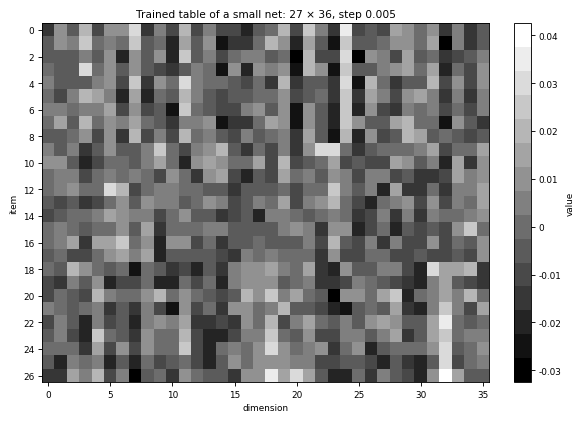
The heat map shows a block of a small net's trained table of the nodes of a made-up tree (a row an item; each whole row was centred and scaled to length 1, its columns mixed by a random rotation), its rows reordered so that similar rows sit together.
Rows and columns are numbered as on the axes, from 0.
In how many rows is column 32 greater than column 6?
12
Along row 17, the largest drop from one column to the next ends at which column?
9
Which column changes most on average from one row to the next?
28
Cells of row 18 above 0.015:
3
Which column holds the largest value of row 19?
32
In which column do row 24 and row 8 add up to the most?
11
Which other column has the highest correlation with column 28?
25
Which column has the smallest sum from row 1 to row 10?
20
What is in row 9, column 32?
-0.01
